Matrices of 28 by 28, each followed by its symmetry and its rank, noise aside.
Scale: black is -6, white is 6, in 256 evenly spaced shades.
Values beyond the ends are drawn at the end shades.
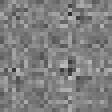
symmetric, rank four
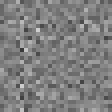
no symmetry, rank four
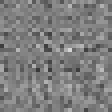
no symmetry, rank three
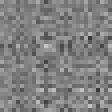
no symmetry, rank three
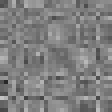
no symmetry, rank two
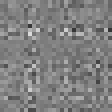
no symmetry, rank three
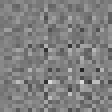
no symmetry, rank two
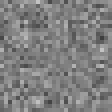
antisymmetric, rank four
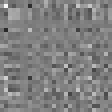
symmetric, rank three
